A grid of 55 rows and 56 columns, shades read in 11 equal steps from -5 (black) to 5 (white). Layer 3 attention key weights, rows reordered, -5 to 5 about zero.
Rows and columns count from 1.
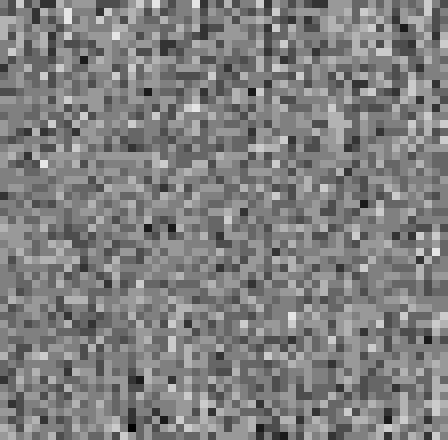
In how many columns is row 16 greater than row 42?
24
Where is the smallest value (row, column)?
54, 17
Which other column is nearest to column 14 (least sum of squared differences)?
16
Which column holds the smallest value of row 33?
53
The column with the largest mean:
25
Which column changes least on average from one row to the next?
3
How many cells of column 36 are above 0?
13
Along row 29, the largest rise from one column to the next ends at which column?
23
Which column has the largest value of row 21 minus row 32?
35
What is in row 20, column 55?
-1
